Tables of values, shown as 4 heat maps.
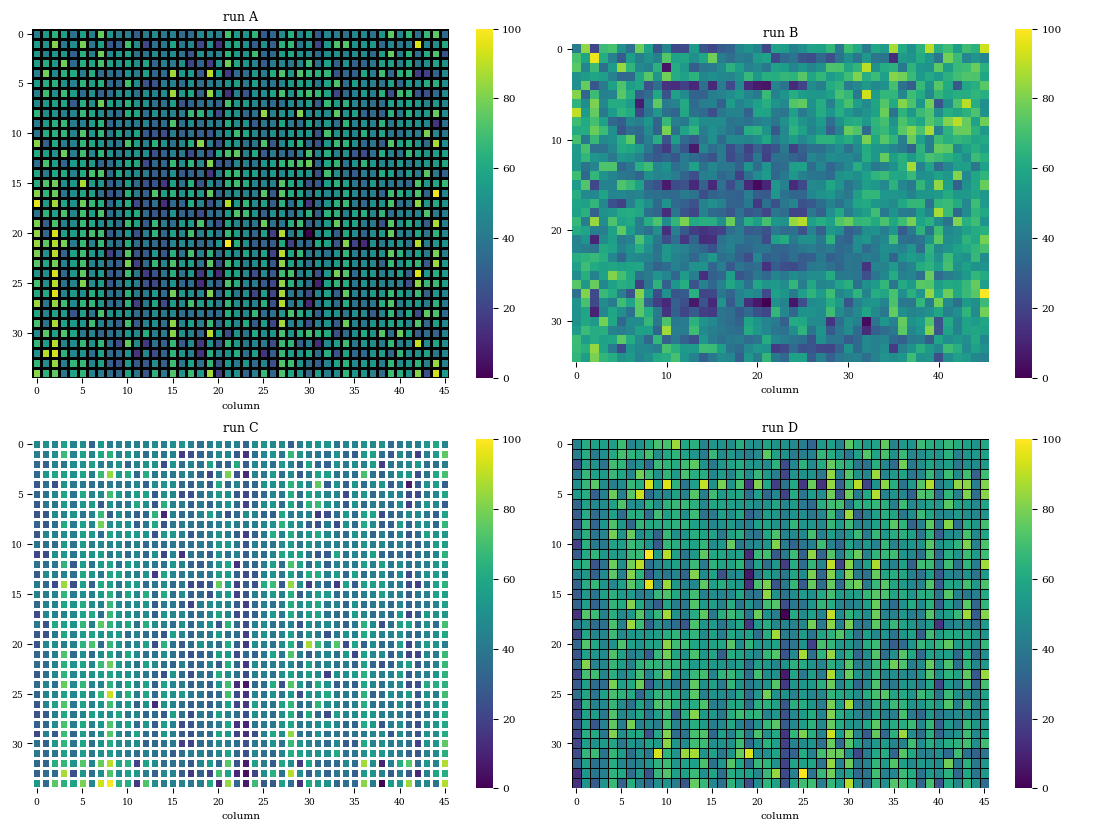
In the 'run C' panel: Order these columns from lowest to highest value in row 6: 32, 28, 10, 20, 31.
10, 20, 32, 28, 31
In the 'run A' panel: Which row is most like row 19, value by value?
11
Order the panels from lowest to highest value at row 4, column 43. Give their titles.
run A, run C, run B, run D
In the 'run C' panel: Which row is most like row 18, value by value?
22
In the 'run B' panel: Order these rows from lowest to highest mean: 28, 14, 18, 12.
28, 18, 12, 14
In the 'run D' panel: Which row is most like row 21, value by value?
33
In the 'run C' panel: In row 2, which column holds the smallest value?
38
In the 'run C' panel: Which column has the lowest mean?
23
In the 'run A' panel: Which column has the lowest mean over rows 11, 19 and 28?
20
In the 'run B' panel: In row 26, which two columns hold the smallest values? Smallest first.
7, 13
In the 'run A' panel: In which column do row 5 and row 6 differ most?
33
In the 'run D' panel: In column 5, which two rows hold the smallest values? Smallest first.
34, 7
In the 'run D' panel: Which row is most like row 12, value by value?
5
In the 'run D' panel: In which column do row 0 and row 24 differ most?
11
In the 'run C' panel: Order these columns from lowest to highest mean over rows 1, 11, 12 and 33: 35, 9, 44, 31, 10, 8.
35, 31, 9, 10, 44, 8
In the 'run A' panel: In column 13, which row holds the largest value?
16
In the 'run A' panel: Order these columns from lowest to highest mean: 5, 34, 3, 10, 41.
41, 3, 34, 10, 5
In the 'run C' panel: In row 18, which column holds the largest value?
7
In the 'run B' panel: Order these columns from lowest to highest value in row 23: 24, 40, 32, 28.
28, 24, 32, 40
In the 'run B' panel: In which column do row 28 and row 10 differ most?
21
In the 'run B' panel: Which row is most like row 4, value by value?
15
